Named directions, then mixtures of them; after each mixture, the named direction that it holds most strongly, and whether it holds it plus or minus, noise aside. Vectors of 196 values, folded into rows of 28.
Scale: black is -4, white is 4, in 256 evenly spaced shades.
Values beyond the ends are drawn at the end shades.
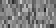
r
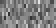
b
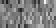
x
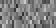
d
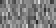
b, plus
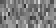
b, plus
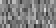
r, minus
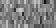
x, minus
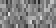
b, minus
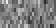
x, minus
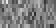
x, minus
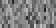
r, plus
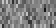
d, minus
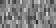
b, plus
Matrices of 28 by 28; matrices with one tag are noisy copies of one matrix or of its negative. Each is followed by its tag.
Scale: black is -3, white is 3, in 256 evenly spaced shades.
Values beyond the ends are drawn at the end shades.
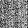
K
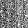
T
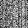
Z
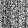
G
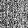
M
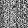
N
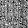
M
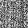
M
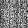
N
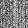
Z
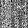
G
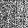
T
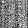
K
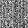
Z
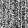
Z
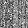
Z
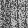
G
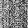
K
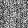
N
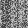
G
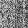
T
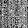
K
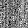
M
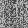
N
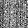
N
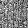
M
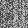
Z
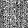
N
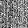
M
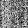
G
